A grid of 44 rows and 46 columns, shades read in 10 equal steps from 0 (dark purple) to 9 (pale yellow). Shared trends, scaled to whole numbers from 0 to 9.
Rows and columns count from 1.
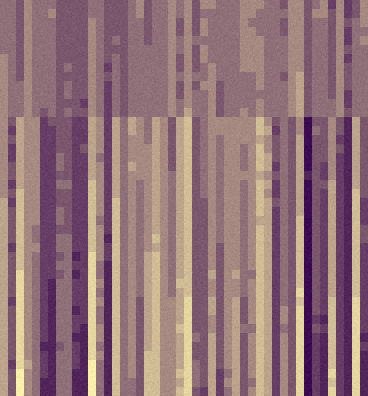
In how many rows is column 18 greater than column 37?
20
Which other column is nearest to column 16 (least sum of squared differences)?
8
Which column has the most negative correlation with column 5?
22
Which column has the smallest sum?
39
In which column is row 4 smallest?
44
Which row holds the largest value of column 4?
41
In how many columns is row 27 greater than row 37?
6
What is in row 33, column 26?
3
